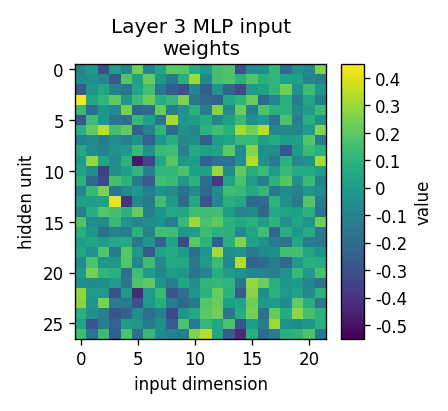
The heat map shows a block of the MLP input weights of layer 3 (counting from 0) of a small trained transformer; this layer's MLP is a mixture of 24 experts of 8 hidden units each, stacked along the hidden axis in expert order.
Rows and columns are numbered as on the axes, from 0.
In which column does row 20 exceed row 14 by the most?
21
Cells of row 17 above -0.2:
19
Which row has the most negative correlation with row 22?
5
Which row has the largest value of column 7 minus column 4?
13
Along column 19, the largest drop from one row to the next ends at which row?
25
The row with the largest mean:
6
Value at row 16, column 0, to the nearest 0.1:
0.1
